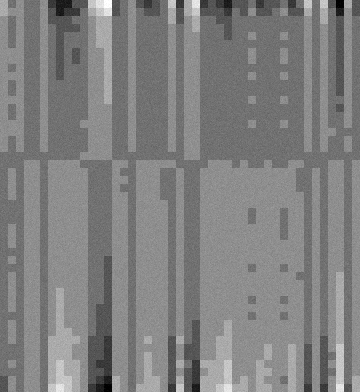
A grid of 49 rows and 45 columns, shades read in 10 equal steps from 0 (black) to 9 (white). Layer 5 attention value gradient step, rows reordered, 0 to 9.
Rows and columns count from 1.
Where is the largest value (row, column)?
1, 14
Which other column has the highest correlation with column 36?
32
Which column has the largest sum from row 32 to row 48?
43
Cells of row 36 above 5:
1
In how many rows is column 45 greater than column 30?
2
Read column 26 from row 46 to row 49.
6 5 6 6
